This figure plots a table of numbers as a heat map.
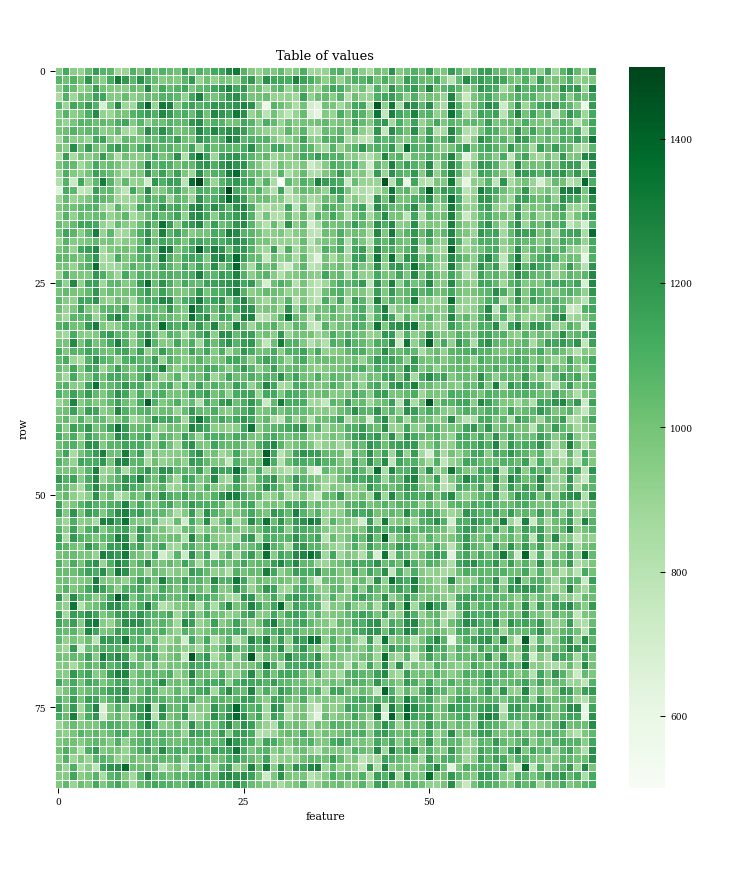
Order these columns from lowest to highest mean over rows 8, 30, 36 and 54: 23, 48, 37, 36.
37, 36, 48, 23
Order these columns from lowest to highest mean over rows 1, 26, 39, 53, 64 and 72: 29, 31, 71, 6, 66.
71, 66, 6, 31, 29
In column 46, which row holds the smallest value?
32
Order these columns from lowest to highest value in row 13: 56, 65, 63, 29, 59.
65, 59, 29, 56, 63
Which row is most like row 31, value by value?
77
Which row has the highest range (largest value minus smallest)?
13
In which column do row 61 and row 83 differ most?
28
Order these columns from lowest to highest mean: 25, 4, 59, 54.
54, 4, 59, 25
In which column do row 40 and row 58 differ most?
30
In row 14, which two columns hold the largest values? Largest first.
23, 50
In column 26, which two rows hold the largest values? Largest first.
69, 42
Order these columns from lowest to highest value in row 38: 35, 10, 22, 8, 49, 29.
49, 10, 35, 22, 29, 8
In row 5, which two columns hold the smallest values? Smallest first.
35, 34
